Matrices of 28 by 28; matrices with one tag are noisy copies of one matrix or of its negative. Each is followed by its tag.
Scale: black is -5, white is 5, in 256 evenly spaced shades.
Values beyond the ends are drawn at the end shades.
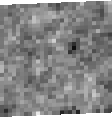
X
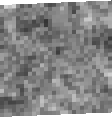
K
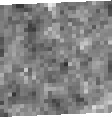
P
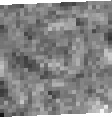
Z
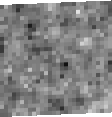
P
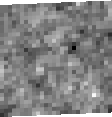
X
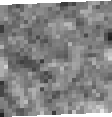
Z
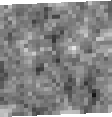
X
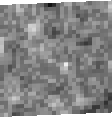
P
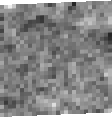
K
